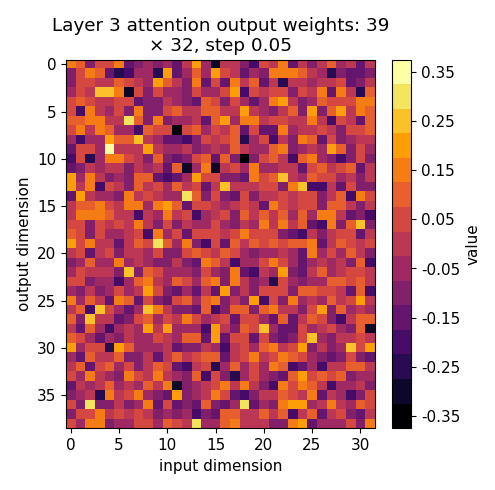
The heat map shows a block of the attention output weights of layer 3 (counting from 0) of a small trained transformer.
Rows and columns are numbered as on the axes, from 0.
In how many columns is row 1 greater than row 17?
11
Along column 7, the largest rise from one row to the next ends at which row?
8
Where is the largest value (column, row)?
4, 9
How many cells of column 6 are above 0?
13
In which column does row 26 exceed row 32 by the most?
26
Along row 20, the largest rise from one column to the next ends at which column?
25
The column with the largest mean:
22
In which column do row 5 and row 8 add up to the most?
7
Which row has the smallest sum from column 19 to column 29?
2
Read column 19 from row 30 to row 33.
-0.05 0.15 0.05 0.05
